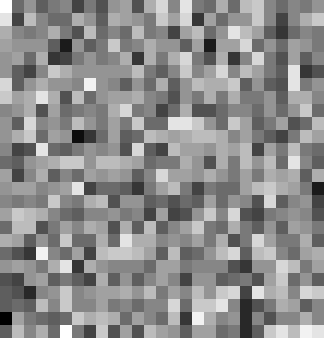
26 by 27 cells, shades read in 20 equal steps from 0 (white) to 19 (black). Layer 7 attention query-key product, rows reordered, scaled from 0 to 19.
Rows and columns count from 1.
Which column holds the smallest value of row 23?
22
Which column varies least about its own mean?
9
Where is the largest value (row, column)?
25, 1
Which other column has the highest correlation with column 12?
20
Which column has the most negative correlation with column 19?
3
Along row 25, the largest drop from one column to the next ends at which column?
17
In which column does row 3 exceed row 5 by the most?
15
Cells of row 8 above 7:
14
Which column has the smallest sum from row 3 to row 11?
16
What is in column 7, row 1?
14
